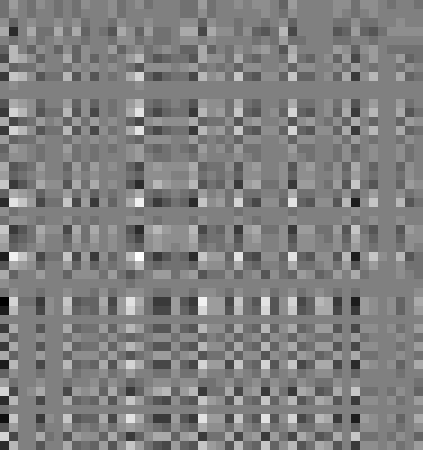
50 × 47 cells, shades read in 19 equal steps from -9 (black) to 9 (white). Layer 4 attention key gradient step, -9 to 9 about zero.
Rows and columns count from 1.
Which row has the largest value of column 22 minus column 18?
4
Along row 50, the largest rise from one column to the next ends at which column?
2
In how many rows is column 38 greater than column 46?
10
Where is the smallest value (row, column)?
34, 1
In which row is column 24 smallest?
6
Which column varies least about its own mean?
43
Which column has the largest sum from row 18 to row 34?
23
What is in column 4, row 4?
3
